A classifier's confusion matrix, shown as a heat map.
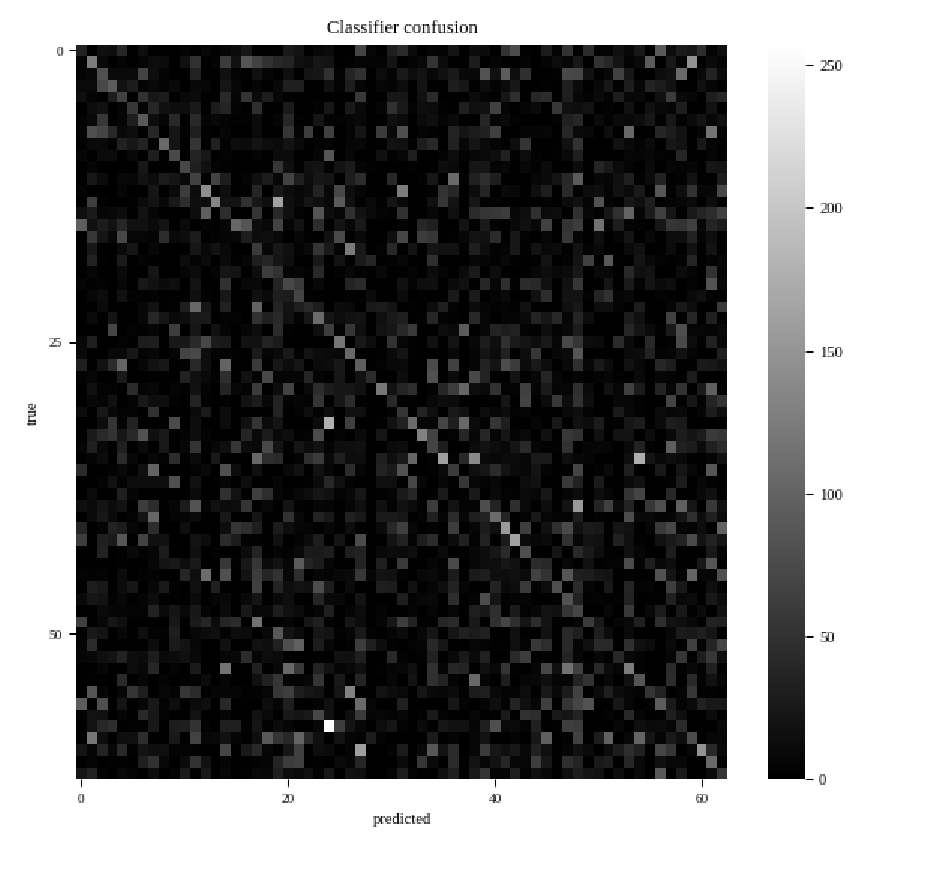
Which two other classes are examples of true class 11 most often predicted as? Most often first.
36, 48
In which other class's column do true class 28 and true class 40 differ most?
7
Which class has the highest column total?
48
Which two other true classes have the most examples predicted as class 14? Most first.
53, 27
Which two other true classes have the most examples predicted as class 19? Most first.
13, 50
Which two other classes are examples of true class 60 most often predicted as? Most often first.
27, 34
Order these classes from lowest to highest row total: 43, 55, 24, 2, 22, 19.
19, 43, 22, 24, 55, 2
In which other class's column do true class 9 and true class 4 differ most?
24
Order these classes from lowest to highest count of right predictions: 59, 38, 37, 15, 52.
38, 52, 37, 59, 15
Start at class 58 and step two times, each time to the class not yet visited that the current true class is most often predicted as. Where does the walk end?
37
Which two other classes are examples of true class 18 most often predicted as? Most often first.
51, 49
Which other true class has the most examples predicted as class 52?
2
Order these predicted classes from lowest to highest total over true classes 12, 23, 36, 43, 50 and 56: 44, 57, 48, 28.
28, 44, 57, 48
